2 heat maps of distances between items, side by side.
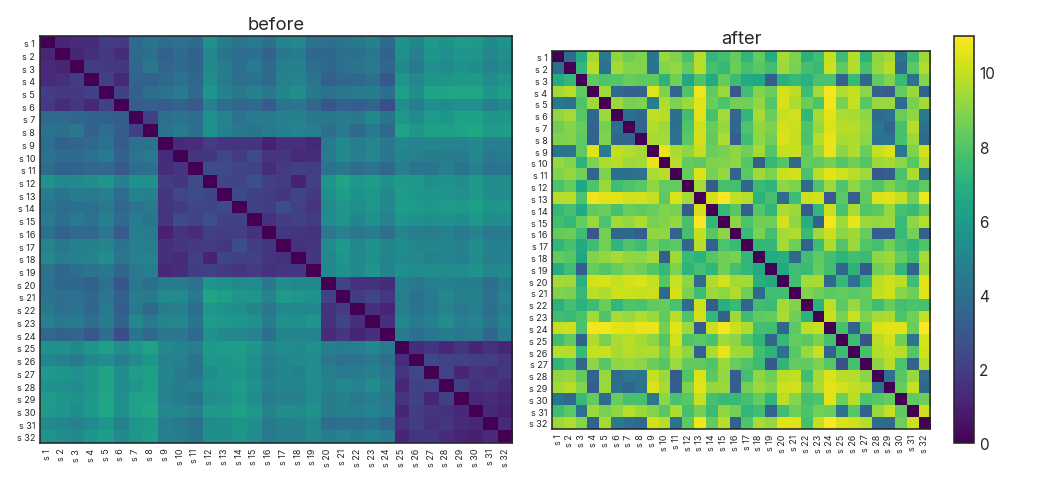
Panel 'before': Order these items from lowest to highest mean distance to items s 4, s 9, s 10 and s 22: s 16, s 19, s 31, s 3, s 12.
s 16, s 19, s 3, s 12, s 31
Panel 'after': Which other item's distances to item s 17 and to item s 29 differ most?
s 14
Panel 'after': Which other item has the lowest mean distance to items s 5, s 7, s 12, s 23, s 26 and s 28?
s 16
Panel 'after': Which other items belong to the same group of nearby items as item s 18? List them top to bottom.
s 10, s 21
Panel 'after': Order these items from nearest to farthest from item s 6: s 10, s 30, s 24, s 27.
s 30, s 27, s 10, s 24
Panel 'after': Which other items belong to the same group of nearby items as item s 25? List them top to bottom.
s 3, s 19, s 27, s 31
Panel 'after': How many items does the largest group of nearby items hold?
9
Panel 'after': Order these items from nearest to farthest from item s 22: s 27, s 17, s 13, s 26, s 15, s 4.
s 17, s 15, s 4, s 27, s 26, s 13
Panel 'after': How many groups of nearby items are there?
7
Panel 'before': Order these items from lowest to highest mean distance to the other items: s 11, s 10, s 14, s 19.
s 11, s 10, s 19, s 14
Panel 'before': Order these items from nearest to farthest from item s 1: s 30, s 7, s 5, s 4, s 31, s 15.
s 4, s 5, s 7, s 15, s 31, s 30
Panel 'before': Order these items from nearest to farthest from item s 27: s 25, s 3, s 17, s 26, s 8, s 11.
s 25, s 26, s 11, s 17, s 3, s 8
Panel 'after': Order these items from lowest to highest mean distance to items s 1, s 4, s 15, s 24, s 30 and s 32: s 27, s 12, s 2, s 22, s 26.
s 2, s 22, s 12, s 27, s 26
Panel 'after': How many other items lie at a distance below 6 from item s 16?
8
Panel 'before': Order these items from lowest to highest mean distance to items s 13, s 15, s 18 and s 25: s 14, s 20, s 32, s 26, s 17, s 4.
s 17, s 14, s 32, s 26, s 4, s 20
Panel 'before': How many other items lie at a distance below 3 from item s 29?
7
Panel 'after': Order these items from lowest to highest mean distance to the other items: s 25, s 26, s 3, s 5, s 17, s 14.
s 3, s 17, s 14, s 25, s 5, s 26
